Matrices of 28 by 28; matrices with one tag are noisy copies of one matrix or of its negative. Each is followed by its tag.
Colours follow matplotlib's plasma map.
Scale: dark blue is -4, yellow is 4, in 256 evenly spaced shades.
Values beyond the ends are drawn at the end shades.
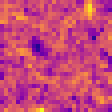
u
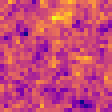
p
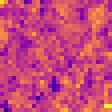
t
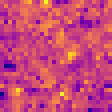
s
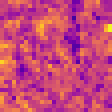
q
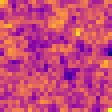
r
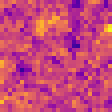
q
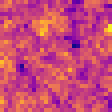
q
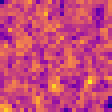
t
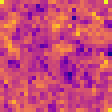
r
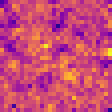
r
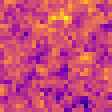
p
